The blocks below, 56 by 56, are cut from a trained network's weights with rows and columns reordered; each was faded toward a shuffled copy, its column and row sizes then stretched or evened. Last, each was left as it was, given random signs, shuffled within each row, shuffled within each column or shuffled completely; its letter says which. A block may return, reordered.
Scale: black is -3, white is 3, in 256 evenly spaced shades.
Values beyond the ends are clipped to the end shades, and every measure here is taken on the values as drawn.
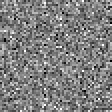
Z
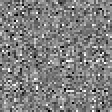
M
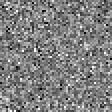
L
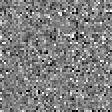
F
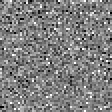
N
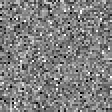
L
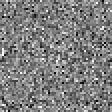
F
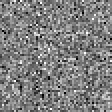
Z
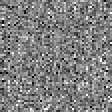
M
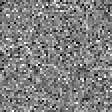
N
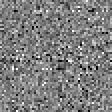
F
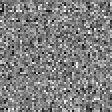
M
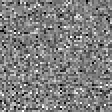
F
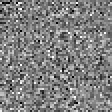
M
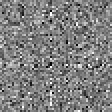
M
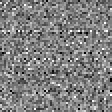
N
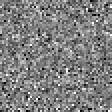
N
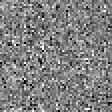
F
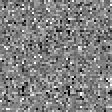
F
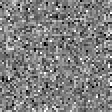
Z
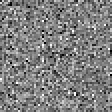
Z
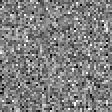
Z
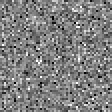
Z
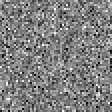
Z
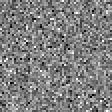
L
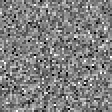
L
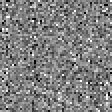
Z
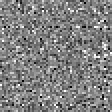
F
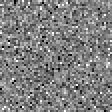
L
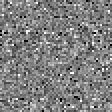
N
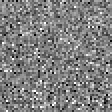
N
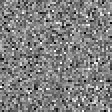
N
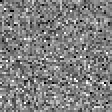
N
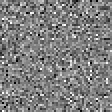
M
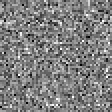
N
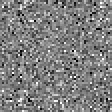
F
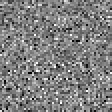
N
